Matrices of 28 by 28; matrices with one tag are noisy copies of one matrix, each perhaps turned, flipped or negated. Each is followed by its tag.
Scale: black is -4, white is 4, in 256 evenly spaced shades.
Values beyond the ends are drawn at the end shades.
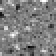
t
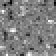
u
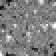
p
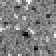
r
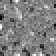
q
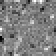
q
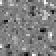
u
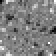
p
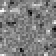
u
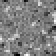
q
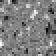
t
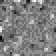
q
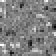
u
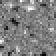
t
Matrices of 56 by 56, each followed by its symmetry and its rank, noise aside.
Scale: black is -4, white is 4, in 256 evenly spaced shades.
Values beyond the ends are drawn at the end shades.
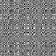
symmetric, rank three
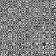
symmetric, rank four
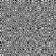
antisymmetric, rank four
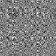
symmetric, rank four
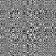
no symmetry, rank four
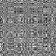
no symmetry, rank four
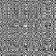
no symmetry, rank four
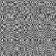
no symmetry, rank four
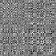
symmetric, rank four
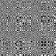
symmetric, rank three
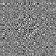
symmetric, rank four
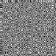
antisymmetric, rank four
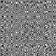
no symmetry, rank five
